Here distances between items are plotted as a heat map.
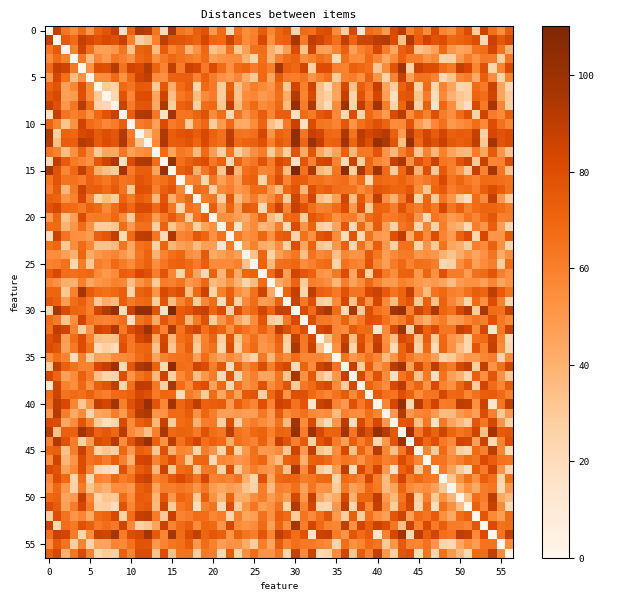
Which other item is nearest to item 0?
38
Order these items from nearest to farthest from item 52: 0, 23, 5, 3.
0, 5, 3, 23
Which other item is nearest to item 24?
27
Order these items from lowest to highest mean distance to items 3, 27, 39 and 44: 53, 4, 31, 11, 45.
4, 31, 45, 53, 11
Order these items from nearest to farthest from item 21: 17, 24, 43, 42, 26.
42, 26, 24, 17, 43
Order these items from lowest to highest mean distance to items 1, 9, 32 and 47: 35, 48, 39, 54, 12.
35, 54, 48, 39, 12
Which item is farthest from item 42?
30
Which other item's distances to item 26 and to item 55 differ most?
48
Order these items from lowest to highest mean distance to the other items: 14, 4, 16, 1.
16, 14, 4, 1
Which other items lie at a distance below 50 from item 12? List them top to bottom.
1, 11, 43, 53
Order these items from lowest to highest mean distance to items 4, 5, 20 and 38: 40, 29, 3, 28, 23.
3, 40, 23, 28, 29
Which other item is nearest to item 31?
10
